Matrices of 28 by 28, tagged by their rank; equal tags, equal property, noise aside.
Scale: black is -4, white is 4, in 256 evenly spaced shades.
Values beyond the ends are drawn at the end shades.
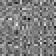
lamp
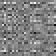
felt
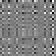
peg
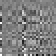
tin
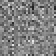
lamp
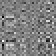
felt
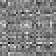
felt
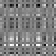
peg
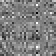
felt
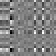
peg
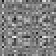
tin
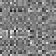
felt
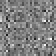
lamp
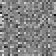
lamp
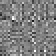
lamp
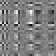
peg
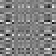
peg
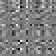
felt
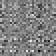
lamp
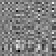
tin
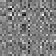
felt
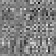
lamp
